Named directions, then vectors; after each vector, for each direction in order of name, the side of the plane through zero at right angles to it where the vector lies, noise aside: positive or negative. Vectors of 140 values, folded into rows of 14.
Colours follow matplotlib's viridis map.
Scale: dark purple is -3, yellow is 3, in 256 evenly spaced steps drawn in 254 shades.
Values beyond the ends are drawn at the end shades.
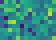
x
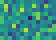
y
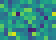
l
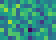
positive, positive, positive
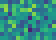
positive, positive, positive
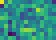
negative, negative, positive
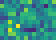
positive, positive, negative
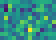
negative, negative, negative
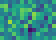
positive, positive, positive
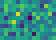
negative, positive, positive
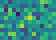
positive, negative, negative
